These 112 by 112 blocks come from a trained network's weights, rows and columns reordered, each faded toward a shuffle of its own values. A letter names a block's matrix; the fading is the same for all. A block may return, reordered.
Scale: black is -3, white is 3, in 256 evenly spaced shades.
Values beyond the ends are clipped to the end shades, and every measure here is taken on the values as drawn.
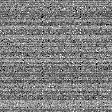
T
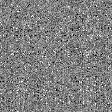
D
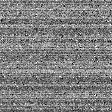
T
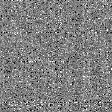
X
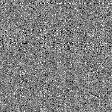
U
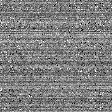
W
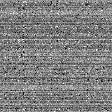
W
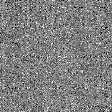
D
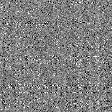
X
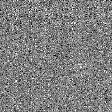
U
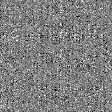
D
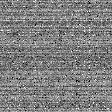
W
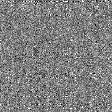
U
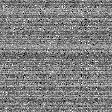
T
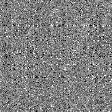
D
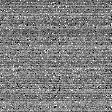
W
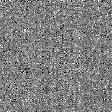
D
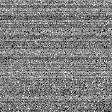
W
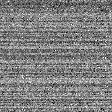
T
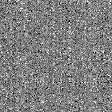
D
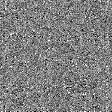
U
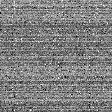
T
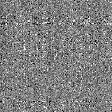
D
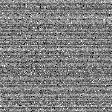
T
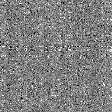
D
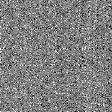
X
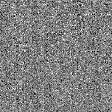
U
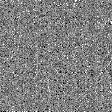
D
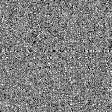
U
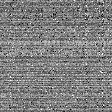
W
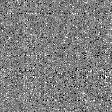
X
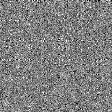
U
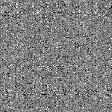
X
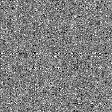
U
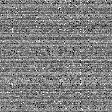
W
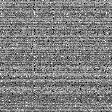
T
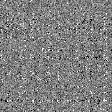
D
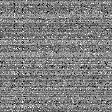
W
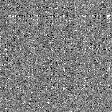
D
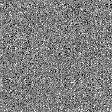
D
